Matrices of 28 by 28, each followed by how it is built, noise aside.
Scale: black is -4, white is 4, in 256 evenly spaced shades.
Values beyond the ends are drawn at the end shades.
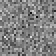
noise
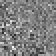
lower triangular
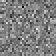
low rank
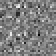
low rank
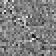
block diagonal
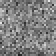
smooth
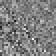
lower triangular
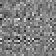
low rank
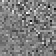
upper triangular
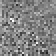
lower triangular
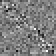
banded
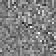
upper triangular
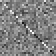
diagonal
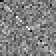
diagonal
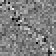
banded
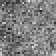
smooth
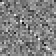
diagonal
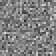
noise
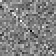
diagonal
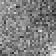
smooth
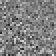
lower triangular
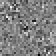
block diagonal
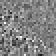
lower triangular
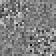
block diagonal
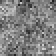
smooth
